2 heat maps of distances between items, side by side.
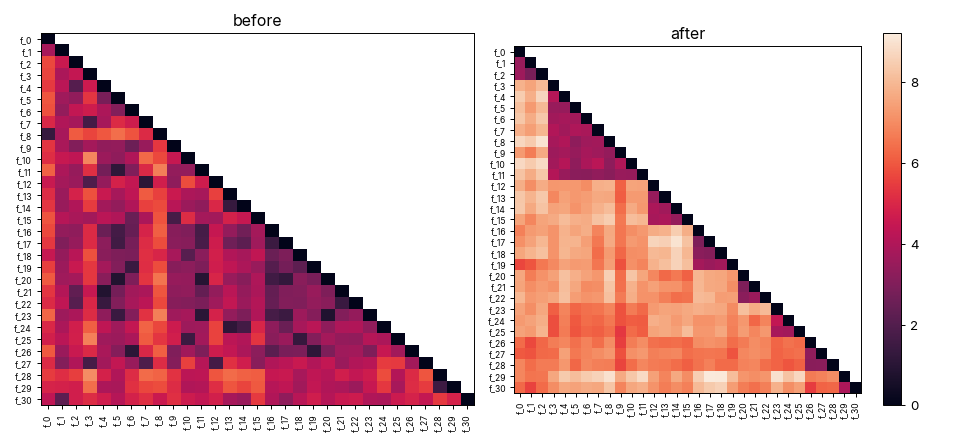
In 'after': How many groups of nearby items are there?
8
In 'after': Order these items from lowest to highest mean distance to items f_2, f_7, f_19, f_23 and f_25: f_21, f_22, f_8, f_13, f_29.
f_8, f_21, f_22, f_13, f_29
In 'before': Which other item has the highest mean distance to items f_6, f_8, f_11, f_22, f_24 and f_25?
f_3
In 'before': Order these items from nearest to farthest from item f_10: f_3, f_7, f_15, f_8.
f_15, f_8, f_7, f_3
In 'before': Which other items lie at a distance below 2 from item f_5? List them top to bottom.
f_11, f_16, f_17, f_20, f_23
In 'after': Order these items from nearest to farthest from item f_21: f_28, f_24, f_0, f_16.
f_24, f_28, f_0, f_16
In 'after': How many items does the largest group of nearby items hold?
9
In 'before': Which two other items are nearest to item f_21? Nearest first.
f_4, f_22
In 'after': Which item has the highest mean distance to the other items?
f_29
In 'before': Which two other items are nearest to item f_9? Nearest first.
f_15, f_6
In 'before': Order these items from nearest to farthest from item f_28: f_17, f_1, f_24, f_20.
f_20, f_17, f_1, f_24
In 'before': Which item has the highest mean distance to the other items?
f_8
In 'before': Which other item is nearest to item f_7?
f_12
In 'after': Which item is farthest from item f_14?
f_17
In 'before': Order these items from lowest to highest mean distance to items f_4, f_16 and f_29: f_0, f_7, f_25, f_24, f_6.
f_25, f_6, f_24, f_7, f_0
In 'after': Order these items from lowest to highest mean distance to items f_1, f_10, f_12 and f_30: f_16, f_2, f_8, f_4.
f_2, f_4, f_8, f_16
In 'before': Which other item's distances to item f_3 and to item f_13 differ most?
f_24
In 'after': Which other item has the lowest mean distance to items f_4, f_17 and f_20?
f_9
